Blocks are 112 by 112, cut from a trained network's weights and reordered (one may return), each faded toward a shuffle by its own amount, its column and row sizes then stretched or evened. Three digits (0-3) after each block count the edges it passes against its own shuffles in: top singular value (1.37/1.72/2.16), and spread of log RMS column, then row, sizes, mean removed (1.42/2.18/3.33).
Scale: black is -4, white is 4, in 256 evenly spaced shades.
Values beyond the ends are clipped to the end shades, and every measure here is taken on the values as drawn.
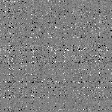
0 2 2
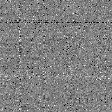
1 1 1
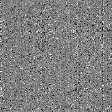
1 2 1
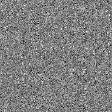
1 2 0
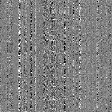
3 3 0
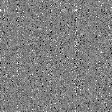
1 2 0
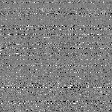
1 0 3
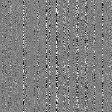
3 3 0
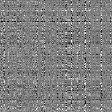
3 3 1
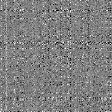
2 2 2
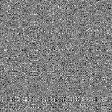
2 0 2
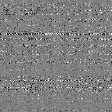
1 0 3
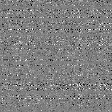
1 1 3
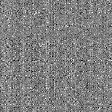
2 0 2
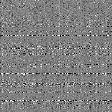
2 1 3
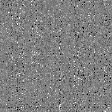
0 2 1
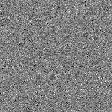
2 0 0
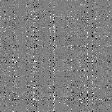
1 3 2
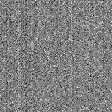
2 0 0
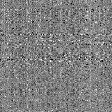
2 0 2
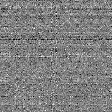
2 1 1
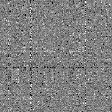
2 2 0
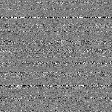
2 0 3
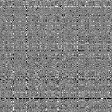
3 2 2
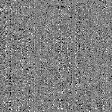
1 2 1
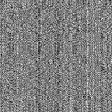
3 1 0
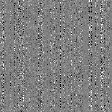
1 3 0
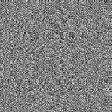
3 1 1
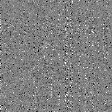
0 2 1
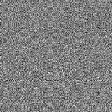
3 1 1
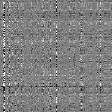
3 3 0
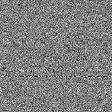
2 0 1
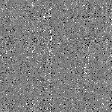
0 2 2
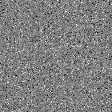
0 0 0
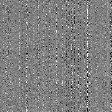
2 3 0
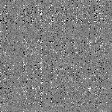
0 2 2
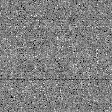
1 1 0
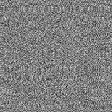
3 0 0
